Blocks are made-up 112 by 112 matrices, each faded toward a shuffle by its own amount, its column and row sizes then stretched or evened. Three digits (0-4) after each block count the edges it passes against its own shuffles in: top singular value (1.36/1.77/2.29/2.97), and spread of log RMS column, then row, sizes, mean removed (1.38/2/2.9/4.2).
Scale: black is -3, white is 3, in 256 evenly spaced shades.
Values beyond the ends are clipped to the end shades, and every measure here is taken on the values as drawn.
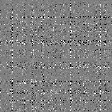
2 3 3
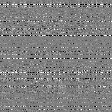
3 0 4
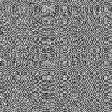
4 0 1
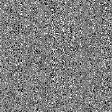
0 3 1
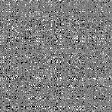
2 3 3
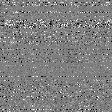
0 0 4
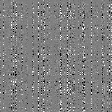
2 4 2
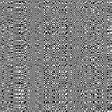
4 4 3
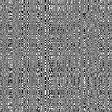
4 4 1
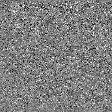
0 1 2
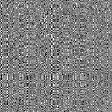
4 3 0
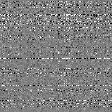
1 2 4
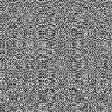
4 1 3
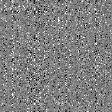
2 3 1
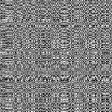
4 2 4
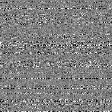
2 0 4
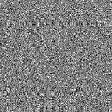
3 1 1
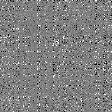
1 3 3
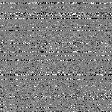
3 1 4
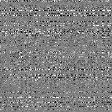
2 2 4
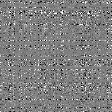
1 3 4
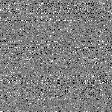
2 0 3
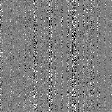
2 4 1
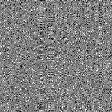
3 1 1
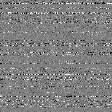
2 0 4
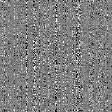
1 4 2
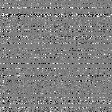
1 2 4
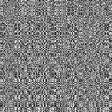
4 3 2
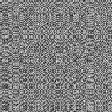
4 1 1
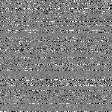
1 0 4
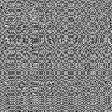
4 0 0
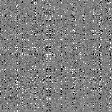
3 3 2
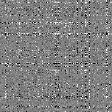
3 3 3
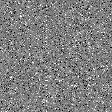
1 1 0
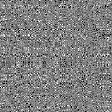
3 2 2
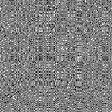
4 2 0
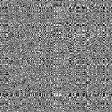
4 2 3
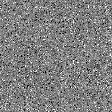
1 1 1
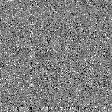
2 1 1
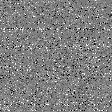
0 0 2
